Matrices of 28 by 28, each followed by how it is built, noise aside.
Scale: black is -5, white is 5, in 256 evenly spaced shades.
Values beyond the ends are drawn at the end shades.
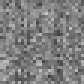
blocks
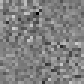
block diagonal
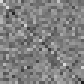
diagonal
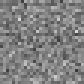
repeating columns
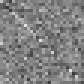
diagonal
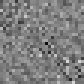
block diagonal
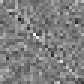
diagonal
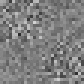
block diagonal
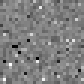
sparse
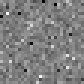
sparse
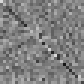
diagonal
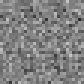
repeating columns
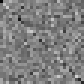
diagonal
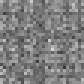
blocks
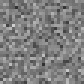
noise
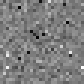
sparse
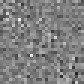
block diagonal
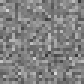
repeating columns
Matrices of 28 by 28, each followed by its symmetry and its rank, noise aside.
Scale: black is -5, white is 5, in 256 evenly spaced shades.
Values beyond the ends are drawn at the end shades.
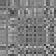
symmetric, rank two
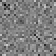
symmetric, rank four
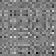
no symmetry, rank three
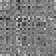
symmetric, rank four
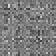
no symmetry, rank four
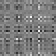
no symmetry, rank two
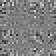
antisymmetric, rank four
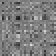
symmetric, rank three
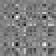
symmetric, rank two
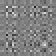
symmetric, rank two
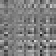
antisymmetric, rank two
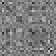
symmetric, rank three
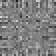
antisymmetric, rank four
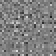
antisymmetric, rank four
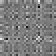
symmetric, rank three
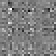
no symmetry, rank four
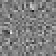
antisymmetric, rank four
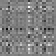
antisymmetric, rank two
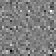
antisymmetric, rank four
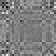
symmetric, rank two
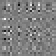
antisymmetric, rank two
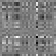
no symmetry, rank two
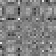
symmetric, rank three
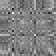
symmetric, rank two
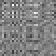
no symmetry, rank three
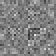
symmetric, rank four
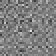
symmetric, rank four
